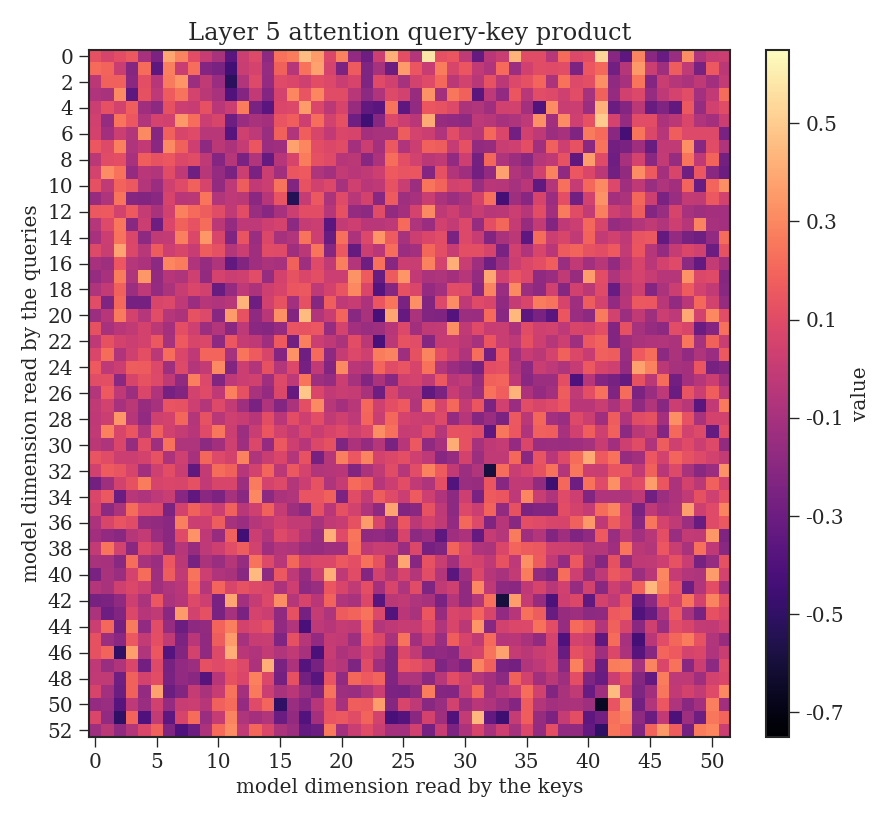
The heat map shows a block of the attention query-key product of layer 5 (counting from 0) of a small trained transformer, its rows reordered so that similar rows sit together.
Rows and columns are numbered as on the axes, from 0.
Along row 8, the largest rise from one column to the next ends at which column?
40
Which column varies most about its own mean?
41
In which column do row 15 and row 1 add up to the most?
18
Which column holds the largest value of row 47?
14
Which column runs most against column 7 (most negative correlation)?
11
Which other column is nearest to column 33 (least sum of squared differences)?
1
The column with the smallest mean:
49
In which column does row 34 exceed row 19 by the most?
13
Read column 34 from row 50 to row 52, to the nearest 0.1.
-0.2 0 -0.1
